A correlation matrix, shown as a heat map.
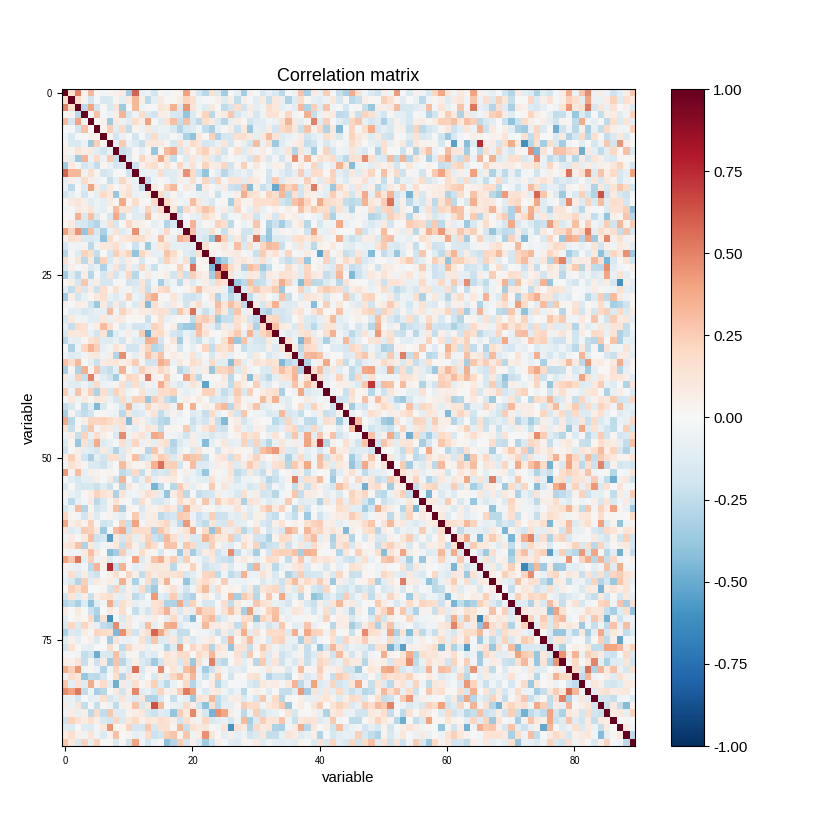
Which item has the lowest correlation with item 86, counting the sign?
53
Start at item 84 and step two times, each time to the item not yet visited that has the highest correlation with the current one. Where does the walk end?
74
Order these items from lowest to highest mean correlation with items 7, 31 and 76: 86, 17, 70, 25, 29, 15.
29, 17, 25, 15, 86, 70
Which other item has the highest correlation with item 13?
39
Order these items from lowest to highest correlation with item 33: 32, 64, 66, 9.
66, 9, 64, 32
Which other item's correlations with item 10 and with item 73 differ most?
8
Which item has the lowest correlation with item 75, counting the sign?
87
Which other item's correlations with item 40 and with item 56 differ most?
48
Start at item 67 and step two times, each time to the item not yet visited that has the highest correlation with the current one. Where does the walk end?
36
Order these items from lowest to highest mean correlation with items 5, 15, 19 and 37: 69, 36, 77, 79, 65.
69, 77, 36, 65, 79
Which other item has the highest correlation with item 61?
73
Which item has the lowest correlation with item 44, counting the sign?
60
